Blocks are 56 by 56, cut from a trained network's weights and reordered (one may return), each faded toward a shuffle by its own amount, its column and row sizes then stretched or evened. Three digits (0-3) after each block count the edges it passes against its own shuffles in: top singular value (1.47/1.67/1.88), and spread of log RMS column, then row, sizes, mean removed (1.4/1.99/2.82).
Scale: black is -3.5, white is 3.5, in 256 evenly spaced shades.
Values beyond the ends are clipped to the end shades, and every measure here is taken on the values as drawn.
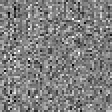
3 2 0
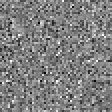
1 1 1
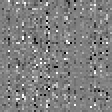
0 3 1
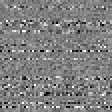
2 0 3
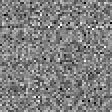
2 0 1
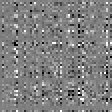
3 3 3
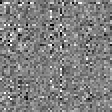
2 2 1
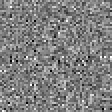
2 1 1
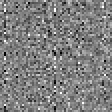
2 2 0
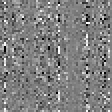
2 3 1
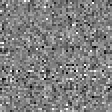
1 1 1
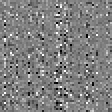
1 3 1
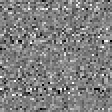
1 0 2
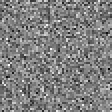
1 0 0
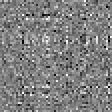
3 2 1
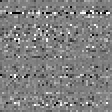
1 1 3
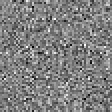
2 1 1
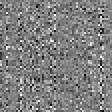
3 3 1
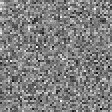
2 0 0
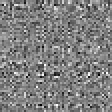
3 2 2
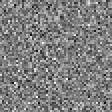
1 0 0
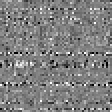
3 1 3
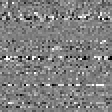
1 0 3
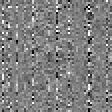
3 3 0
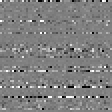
3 0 3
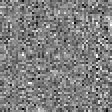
2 2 0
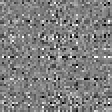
3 2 2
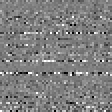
0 0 3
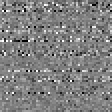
1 0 3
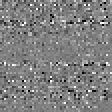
0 1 3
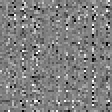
0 3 1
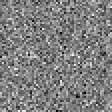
1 0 0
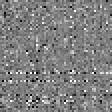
1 2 2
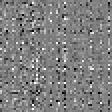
0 3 2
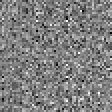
2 2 0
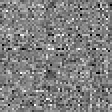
3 0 2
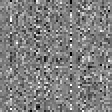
3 3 0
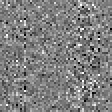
0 2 0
